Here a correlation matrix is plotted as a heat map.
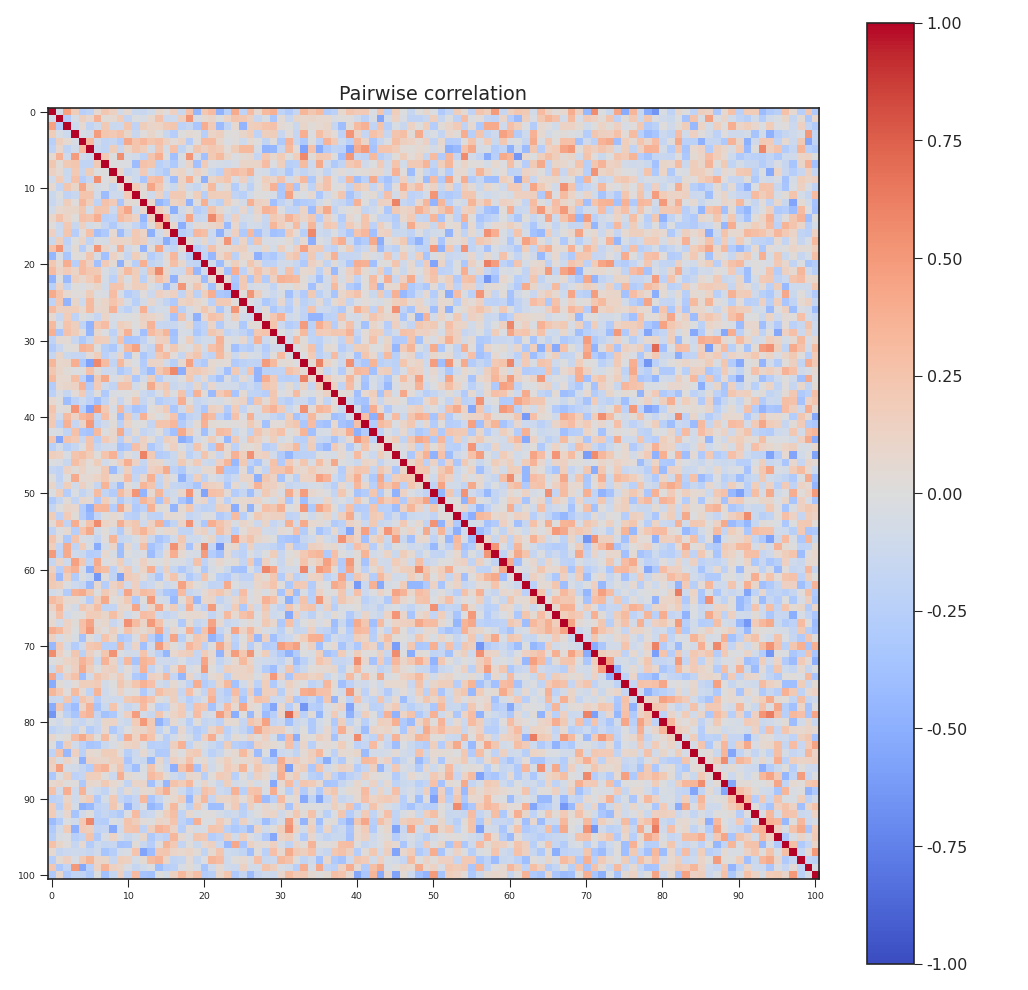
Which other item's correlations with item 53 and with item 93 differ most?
5
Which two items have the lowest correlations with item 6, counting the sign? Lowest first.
61, 57
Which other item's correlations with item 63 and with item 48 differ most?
17
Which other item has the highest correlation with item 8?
71
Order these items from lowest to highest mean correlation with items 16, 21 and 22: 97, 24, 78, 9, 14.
78, 9, 24, 97, 14
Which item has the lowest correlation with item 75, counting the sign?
0
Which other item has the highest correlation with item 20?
57
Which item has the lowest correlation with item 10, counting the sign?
91
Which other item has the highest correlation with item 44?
55
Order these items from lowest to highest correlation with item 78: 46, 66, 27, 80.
46, 27, 80, 66
